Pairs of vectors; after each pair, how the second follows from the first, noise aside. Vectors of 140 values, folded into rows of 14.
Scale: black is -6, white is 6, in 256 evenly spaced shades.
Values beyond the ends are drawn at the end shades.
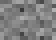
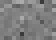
partly zeroed.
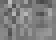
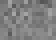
shrunk.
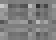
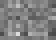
reversed, negated.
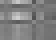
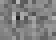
sign-scrambled.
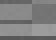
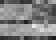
scaled up.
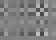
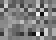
scaled up.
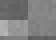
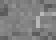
wrapped around, partly zeroed.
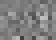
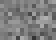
sign-scrambled.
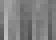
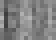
wrapped around, negated.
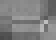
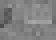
wrapped around, partly zeroed.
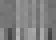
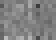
wrapped around, partly zeroed.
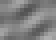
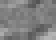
partly zeroed.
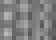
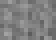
shrunk.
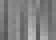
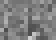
sign-scrambled.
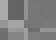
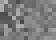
sign-scrambled.
